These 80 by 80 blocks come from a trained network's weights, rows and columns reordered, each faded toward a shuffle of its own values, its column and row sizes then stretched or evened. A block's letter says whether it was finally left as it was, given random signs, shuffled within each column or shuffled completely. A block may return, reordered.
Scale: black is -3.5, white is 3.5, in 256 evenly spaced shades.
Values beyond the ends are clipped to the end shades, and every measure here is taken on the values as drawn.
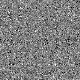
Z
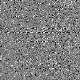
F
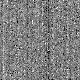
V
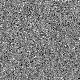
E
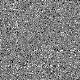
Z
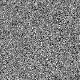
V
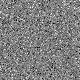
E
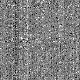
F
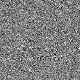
F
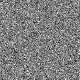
V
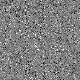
V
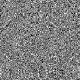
F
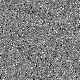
E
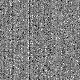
V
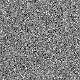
V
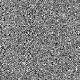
F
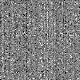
F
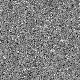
E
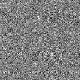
F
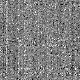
F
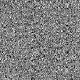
F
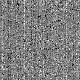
F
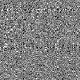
F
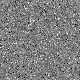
E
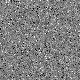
E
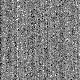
V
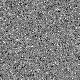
E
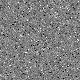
E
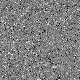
E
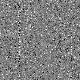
V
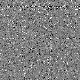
Z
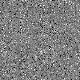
V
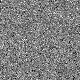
E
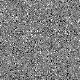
Z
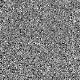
Z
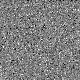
E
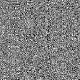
F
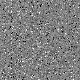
V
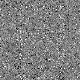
Z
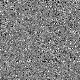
Z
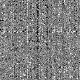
F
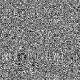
F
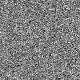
E
